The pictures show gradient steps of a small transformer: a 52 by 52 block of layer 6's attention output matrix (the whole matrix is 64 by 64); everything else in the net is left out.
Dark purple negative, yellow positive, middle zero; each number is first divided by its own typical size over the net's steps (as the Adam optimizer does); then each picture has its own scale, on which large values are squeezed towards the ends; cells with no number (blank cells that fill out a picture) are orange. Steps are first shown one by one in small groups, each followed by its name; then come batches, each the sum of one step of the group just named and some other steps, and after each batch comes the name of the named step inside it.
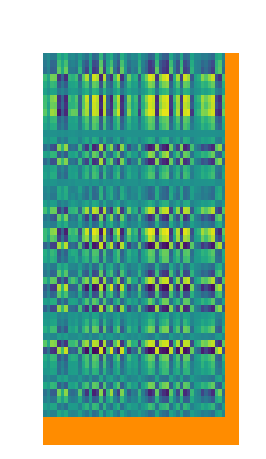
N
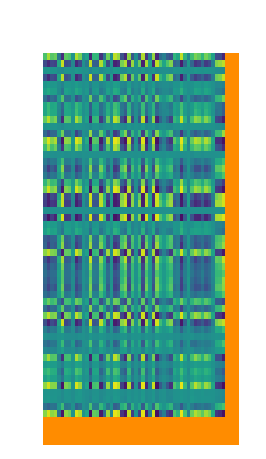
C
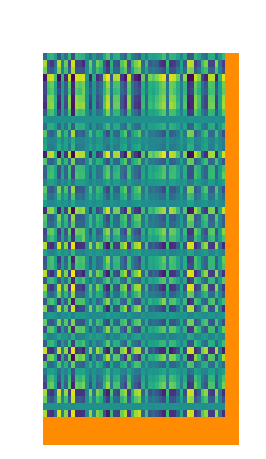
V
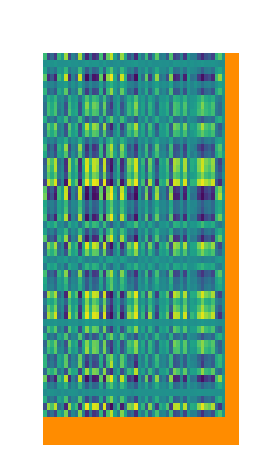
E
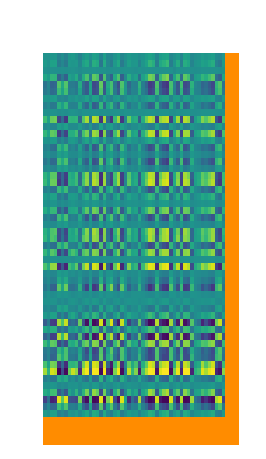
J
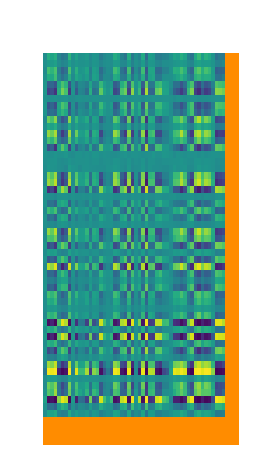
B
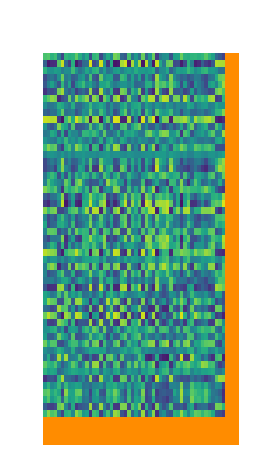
C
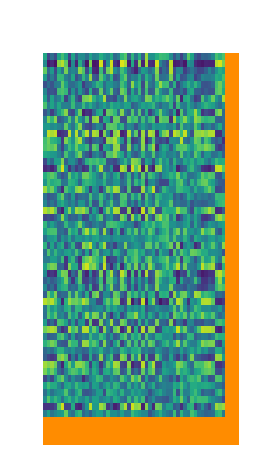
C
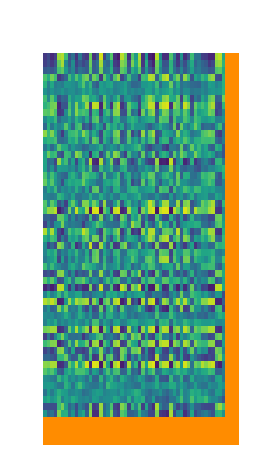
N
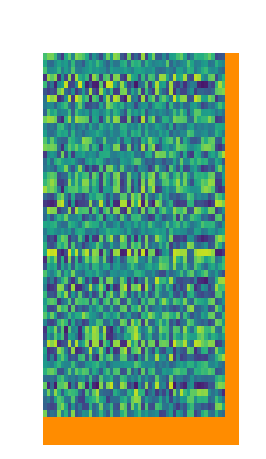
V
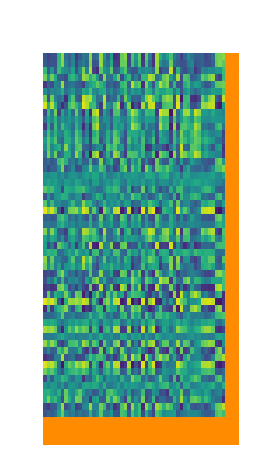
N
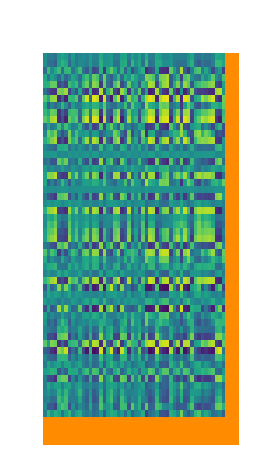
N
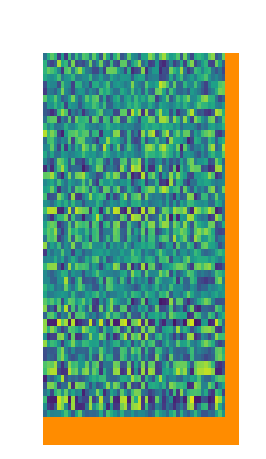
B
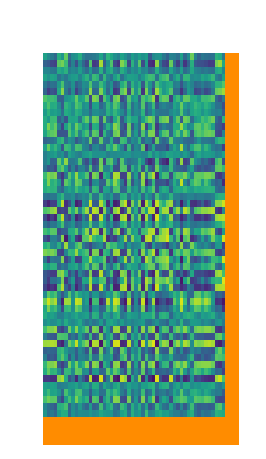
N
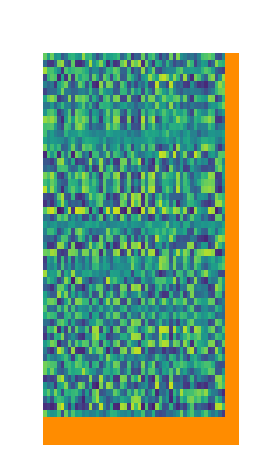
V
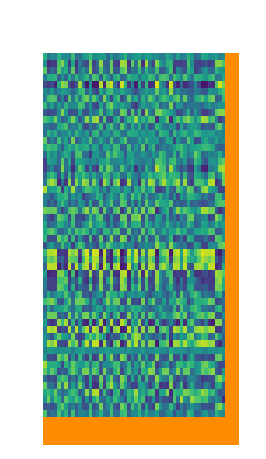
J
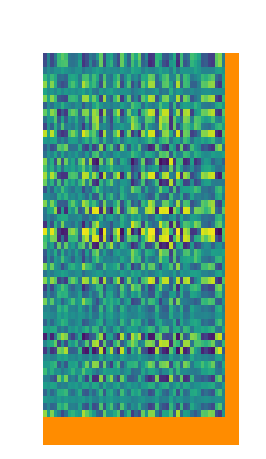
N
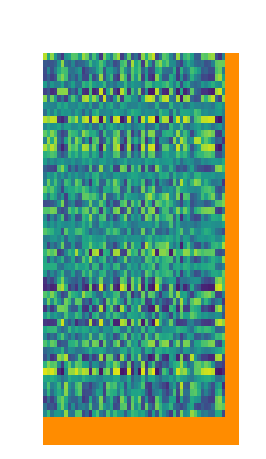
C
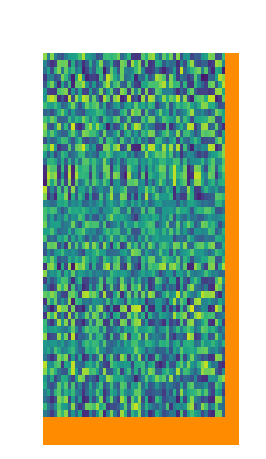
E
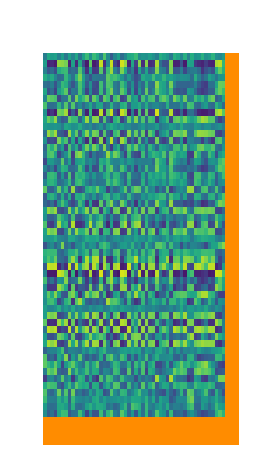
B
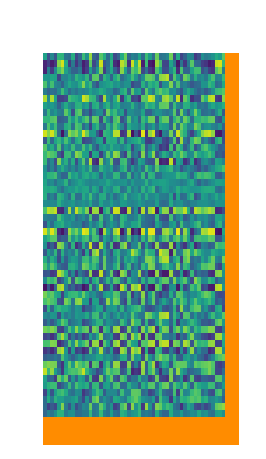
N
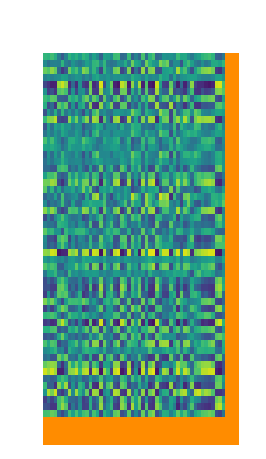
J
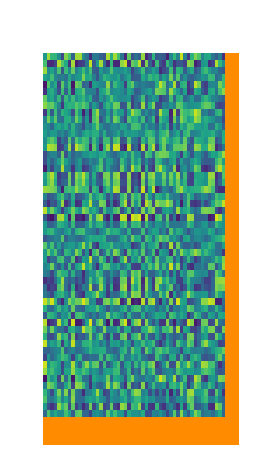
C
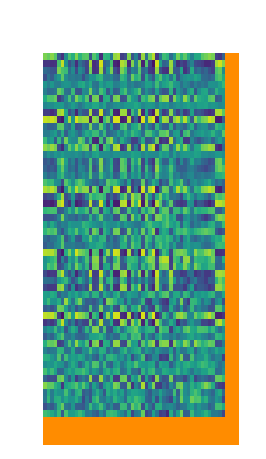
C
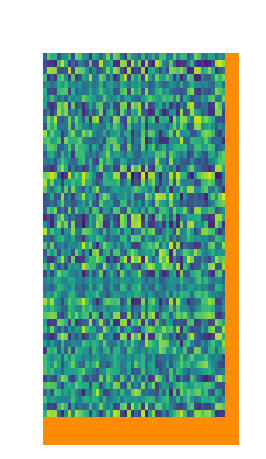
C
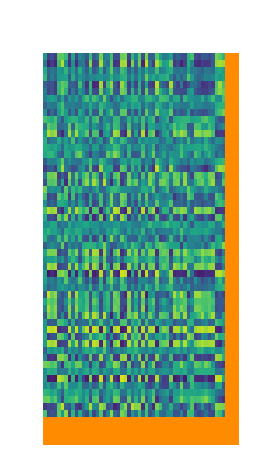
E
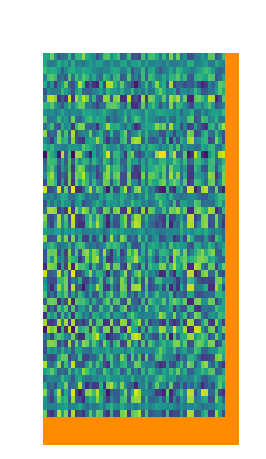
V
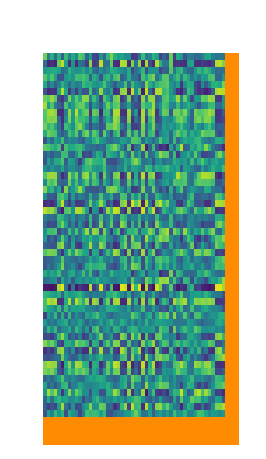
N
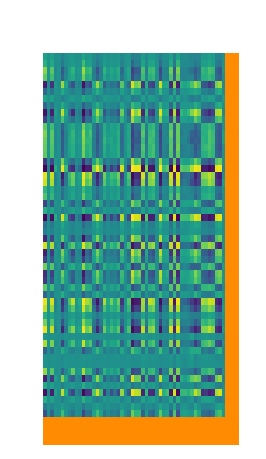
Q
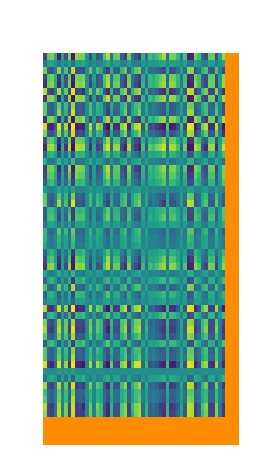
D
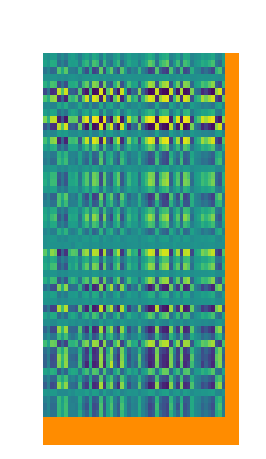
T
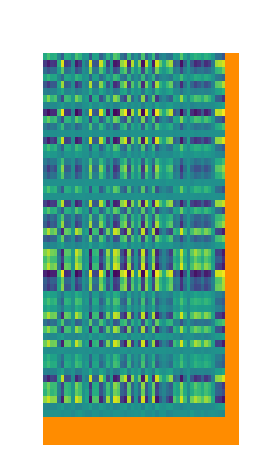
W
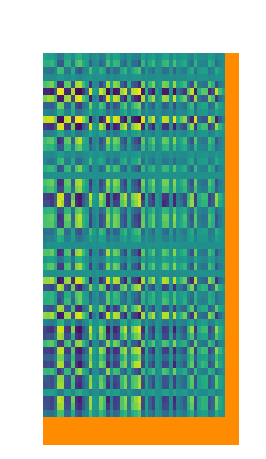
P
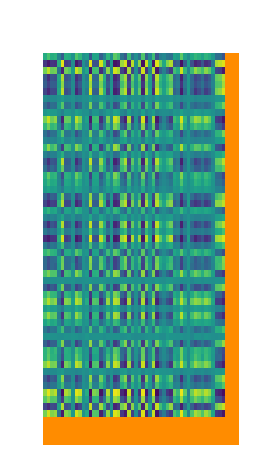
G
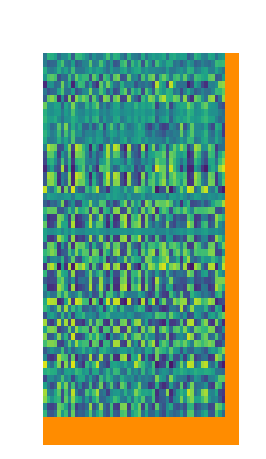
D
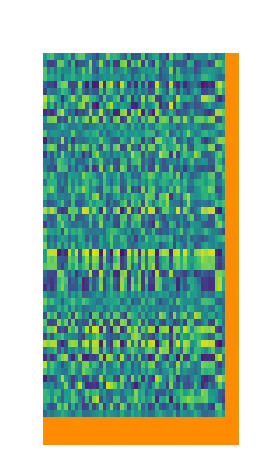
W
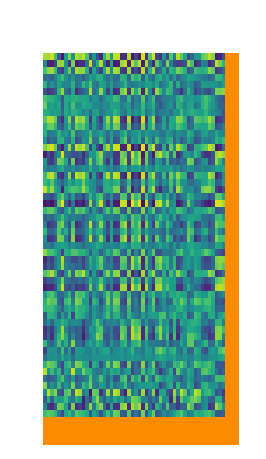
G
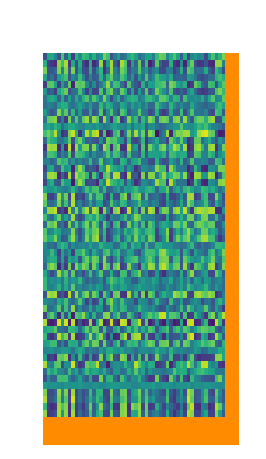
D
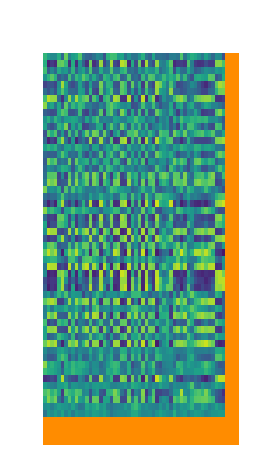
W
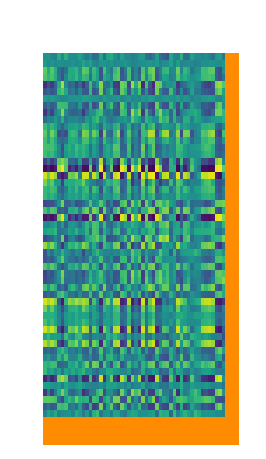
Q
